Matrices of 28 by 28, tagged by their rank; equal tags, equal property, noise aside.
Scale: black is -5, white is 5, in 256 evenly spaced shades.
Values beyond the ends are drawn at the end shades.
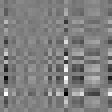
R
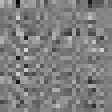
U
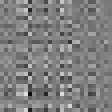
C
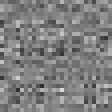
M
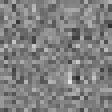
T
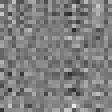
M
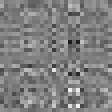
C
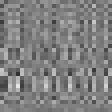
C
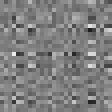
C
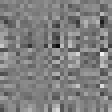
C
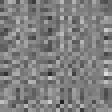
M
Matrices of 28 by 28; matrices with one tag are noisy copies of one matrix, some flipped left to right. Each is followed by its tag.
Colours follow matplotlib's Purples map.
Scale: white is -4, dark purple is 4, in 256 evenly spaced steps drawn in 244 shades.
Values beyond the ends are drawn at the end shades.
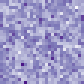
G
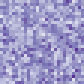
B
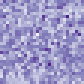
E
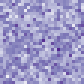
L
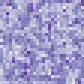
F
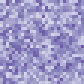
L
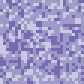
L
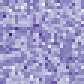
E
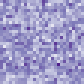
L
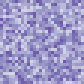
F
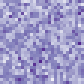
B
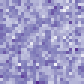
B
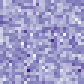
E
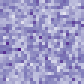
E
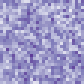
F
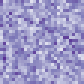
E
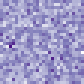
E
